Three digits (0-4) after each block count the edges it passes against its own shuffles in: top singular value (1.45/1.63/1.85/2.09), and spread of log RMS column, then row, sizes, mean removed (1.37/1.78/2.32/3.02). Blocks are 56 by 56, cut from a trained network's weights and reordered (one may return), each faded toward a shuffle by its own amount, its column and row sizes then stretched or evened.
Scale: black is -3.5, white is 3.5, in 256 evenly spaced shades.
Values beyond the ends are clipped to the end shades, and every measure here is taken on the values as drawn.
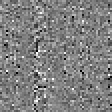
1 3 1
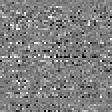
2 1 4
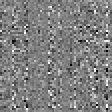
0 4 2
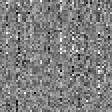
2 3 0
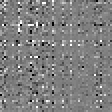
2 4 3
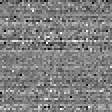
3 0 3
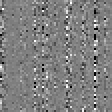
3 4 0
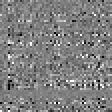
3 2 4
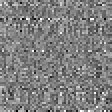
2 0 3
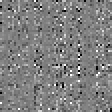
2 4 2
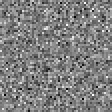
1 0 1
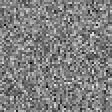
1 2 0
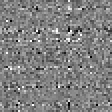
1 1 3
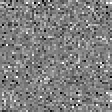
0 1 2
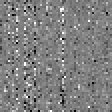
0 4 1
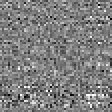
3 1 3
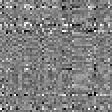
3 2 3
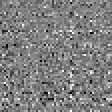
1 1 3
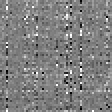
1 4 0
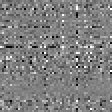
2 2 4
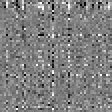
4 3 3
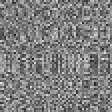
4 0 1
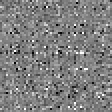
1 2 3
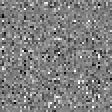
2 2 2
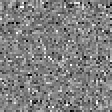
1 0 2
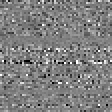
2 0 4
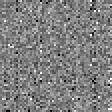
1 2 0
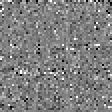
0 2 2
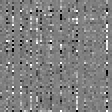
4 4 2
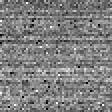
3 0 1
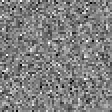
1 1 1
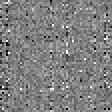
1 3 0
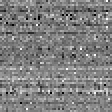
3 1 3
